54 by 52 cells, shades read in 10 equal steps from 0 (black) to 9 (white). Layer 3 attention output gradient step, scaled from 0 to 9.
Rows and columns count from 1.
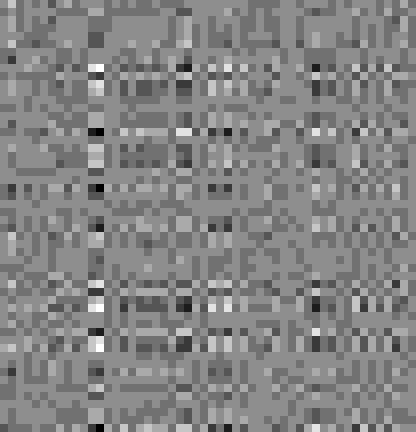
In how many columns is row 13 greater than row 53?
11
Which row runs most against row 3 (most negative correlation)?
16
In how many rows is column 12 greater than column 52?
21
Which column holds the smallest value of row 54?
13
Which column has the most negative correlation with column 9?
7
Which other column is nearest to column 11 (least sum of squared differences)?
41
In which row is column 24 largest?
17
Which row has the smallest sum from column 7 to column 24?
39
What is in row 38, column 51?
3
